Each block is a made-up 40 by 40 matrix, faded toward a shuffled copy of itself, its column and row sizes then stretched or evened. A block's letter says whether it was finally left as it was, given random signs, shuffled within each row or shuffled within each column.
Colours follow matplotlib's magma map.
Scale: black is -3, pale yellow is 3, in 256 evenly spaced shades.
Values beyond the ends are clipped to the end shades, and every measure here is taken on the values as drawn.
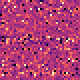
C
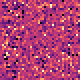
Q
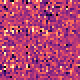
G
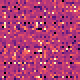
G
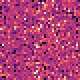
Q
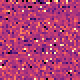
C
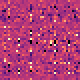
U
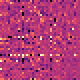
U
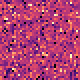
Q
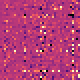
G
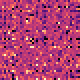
U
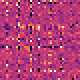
U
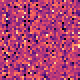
Q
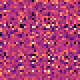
U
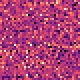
C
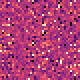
Q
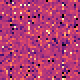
Q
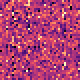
Q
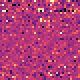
C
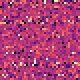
C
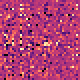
G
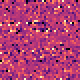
C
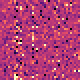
Q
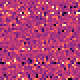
C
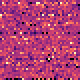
C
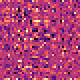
U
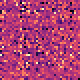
G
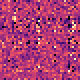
G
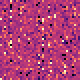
Q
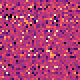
C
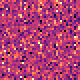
Q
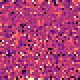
C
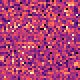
C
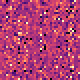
Q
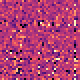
U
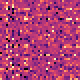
U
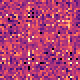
G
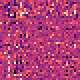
G
